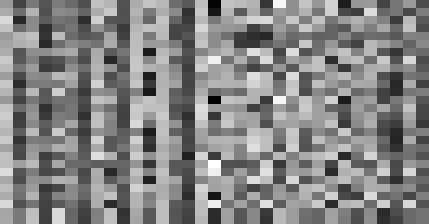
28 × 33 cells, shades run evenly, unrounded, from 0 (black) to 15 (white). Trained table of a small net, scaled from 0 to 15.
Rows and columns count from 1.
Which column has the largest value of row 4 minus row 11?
12
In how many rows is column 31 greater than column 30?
6
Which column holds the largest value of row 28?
5
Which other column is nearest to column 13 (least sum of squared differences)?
1
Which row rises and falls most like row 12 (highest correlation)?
17
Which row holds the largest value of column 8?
20
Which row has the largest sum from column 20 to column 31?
3
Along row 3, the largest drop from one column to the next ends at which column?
2
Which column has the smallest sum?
15
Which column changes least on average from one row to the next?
13
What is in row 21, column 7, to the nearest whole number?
6
